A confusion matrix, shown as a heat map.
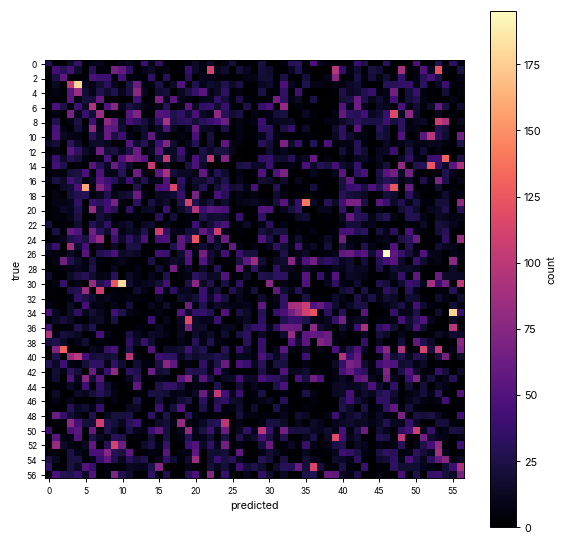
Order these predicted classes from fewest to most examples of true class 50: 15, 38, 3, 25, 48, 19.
25, 38, 48, 3, 15, 19
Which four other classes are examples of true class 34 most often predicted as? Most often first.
55, 36, 35, 33
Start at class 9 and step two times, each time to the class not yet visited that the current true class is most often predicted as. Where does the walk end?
32
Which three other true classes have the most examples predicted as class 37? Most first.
38, 33, 43
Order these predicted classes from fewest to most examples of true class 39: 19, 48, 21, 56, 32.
21, 19, 32, 56, 48
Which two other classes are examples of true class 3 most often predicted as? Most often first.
4, 12
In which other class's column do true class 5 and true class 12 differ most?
31
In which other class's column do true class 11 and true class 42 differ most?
9
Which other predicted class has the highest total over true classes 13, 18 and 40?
54
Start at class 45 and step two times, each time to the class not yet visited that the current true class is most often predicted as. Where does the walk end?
15
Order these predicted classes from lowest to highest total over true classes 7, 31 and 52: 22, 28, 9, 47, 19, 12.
28, 22, 19, 12, 9, 47
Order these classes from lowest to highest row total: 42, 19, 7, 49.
49, 42, 7, 19
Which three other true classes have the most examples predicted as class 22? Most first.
1, 13, 56
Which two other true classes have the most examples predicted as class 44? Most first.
17, 4
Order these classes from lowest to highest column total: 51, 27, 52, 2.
27, 2, 52, 51
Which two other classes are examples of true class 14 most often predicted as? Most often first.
52, 56
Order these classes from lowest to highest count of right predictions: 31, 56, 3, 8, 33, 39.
39, 31, 56, 8, 33, 3
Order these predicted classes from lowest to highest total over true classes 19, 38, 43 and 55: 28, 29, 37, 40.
28, 40, 29, 37
